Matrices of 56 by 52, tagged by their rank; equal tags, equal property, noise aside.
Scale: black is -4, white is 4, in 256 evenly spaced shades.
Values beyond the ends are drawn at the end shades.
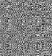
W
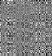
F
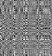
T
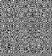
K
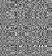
F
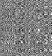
W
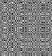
T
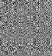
K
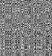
K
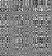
F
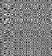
F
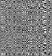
F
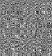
K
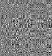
K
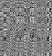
F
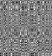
F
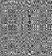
F
